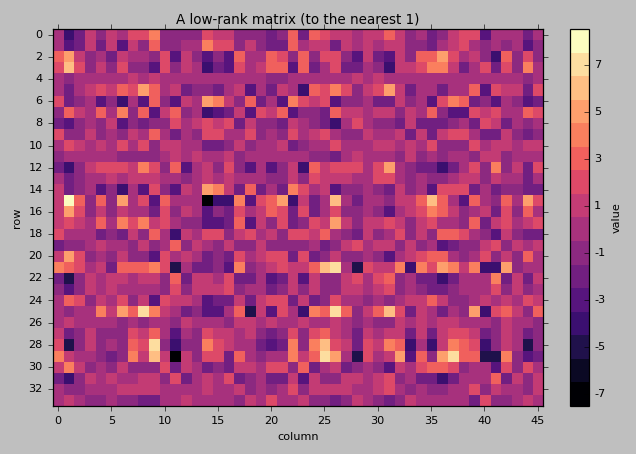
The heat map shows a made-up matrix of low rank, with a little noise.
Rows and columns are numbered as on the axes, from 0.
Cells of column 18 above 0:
10
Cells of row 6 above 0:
15
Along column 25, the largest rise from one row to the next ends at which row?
21
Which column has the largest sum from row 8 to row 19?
26
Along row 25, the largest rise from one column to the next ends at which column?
24
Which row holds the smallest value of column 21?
6
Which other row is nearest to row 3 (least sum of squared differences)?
16
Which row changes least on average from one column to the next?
4
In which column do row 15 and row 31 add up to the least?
14
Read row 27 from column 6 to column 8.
-1 2 1
